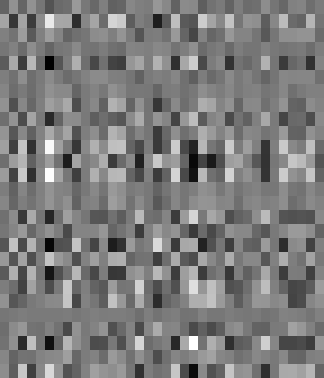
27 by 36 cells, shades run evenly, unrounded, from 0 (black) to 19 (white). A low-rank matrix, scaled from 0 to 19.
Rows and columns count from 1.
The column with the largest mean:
13
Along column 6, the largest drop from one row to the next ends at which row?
20
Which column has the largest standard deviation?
6
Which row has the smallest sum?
18
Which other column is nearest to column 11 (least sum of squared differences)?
35
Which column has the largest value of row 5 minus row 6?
22
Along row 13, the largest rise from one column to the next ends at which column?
23
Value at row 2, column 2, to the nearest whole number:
4
